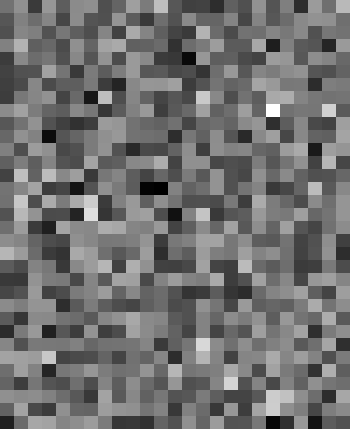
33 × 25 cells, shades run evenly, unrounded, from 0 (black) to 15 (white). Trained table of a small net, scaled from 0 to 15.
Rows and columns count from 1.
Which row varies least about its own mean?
2
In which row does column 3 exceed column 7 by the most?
8
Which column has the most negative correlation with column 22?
6
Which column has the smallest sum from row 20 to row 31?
5
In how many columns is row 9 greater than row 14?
13
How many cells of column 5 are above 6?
12
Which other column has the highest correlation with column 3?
22
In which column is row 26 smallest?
4
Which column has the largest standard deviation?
20
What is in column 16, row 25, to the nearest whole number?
6
